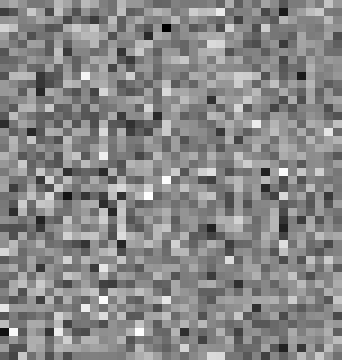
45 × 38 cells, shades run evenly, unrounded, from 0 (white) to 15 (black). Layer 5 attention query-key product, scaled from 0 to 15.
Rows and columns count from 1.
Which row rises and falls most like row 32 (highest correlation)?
31
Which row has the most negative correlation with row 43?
25
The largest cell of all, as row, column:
4, 19
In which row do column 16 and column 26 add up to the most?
26
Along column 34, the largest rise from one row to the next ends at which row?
23
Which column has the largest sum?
32
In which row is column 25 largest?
17
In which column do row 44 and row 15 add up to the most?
18
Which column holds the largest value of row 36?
27
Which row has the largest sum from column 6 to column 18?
16
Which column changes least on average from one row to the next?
22
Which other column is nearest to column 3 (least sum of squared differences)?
36
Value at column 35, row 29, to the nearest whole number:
5
